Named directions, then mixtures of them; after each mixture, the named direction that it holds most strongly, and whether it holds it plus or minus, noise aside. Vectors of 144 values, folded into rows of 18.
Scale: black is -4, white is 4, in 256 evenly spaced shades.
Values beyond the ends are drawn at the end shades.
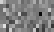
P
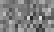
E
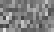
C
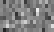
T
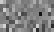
P, plus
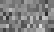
C, minus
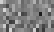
P, plus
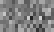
E, plus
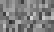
E, minus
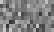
P, plus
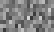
E, plus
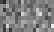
P, minus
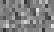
T, plus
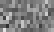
C, plus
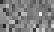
P, minus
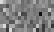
P, plus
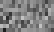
C, minus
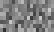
E, plus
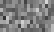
C, plus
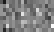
T, plus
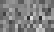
E, minus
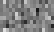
T, minus
